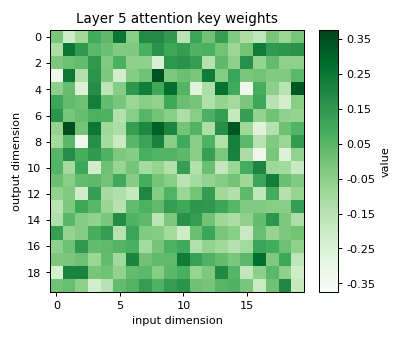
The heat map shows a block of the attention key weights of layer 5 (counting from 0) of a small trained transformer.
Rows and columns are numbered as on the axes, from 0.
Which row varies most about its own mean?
4
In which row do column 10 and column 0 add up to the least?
3
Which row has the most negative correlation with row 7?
10
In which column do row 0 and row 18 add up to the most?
13
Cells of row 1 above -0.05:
18
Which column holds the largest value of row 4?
19
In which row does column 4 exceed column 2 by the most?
8
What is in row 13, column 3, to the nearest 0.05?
0.05
